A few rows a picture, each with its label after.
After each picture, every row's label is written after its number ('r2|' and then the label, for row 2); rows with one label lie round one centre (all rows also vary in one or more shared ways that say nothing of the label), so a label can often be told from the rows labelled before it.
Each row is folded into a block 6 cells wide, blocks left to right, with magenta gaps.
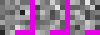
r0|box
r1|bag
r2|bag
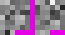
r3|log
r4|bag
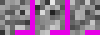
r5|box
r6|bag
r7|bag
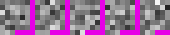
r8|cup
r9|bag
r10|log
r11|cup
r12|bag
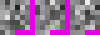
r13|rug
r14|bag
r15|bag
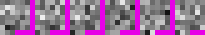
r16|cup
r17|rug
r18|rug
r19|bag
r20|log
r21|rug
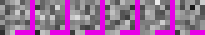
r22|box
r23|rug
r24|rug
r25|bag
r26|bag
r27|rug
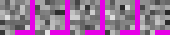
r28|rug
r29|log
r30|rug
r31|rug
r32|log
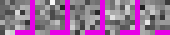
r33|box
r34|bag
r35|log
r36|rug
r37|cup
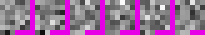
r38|log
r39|log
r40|bag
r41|bag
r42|rug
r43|bag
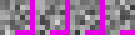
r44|rug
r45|log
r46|log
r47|bag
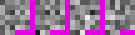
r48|box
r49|box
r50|log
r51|rug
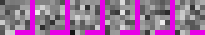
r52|box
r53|cup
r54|rug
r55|box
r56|log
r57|rug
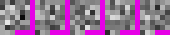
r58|cup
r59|rug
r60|box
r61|rug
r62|rug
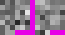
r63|box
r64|log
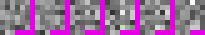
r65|rug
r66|log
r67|box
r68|box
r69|box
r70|bag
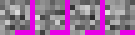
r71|cup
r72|log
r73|cup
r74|cup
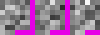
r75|cup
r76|bag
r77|bag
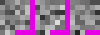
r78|box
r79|log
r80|log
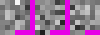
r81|bag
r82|log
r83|cup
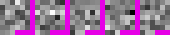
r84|bag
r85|cup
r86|box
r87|log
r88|rug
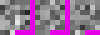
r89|log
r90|bag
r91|rug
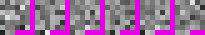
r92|rug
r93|log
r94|box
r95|log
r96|box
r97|bag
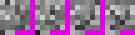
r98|rug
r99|rug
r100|cup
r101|cup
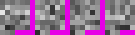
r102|cup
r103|rug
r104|box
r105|rug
